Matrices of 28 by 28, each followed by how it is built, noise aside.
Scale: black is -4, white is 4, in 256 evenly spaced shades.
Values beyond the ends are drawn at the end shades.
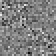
block diagonal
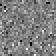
sparse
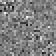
block diagonal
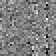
uneven columns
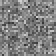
blocks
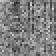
blocks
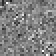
block diagonal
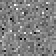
sparse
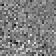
lower triangular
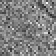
Toeplitz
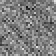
Toeplitz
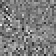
lower triangular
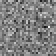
blocks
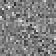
block diagonal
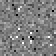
sparse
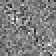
banded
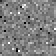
sparse
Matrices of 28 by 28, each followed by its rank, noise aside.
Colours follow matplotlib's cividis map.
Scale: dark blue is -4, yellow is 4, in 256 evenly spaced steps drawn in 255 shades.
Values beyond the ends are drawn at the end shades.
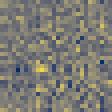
six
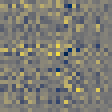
three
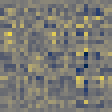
four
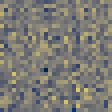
eight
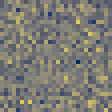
eight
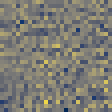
eight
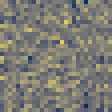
eight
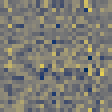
four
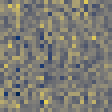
six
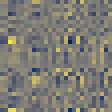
three
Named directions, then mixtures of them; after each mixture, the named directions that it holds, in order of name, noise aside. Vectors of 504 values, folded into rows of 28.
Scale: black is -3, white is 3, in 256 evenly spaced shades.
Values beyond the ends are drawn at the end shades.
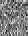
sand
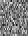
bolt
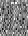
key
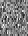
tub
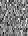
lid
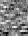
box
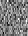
lid.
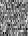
box, lid, sand.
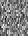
lid, tub.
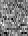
bolt, box, tub.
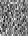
key, lid, tub.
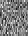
bolt, sand, tub.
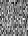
key, lid.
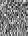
sand.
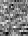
box.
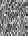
sand.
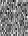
key, sand.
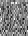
key.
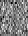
bolt, key, lid.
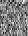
bolt, lid, sand.
